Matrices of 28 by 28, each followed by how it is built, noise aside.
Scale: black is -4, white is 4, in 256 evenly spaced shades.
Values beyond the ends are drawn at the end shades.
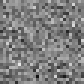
blocks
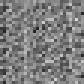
repeating rows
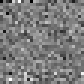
uneven rows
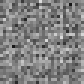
blocks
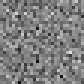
repeating rows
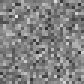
noise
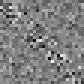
banded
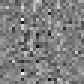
uneven columns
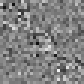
block diagonal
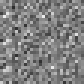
repeating rows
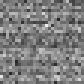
blocks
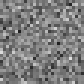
noise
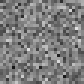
noise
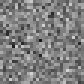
noise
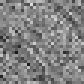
Toeplitz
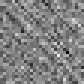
Toeplitz
